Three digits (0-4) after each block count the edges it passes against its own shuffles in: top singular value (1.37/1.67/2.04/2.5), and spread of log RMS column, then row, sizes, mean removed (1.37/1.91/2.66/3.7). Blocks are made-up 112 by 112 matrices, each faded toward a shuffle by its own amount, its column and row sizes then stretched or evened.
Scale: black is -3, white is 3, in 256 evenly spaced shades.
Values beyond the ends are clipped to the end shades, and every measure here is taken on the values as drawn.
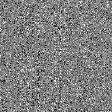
1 3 1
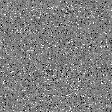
0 1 2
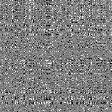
4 2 3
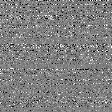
0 1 4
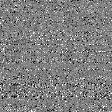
2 0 3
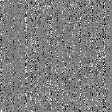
2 4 0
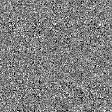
1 2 2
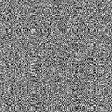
4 1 2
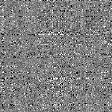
3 2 3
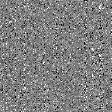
0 3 1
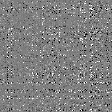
1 3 3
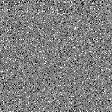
3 1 1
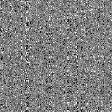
3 3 0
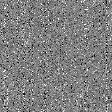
0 3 0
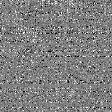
2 1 3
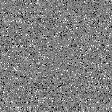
2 0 2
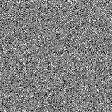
3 0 1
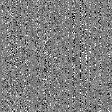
0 4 0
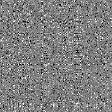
3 3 2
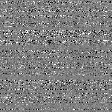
1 1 4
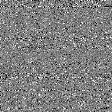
2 0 3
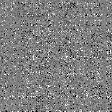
0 3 3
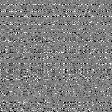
4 0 4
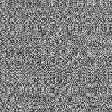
4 0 2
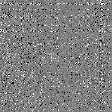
1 3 3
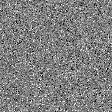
0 1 0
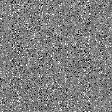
1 3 0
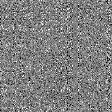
2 3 0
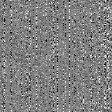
2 4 0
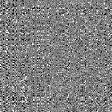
4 3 2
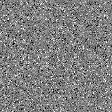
2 1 1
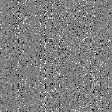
3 3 0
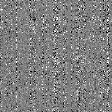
2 4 2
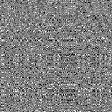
4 0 3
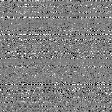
4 0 4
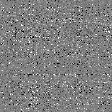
1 2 3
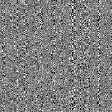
4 4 0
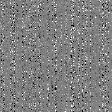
2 4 0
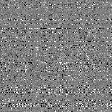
3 2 4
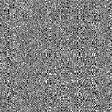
4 3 1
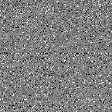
2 1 3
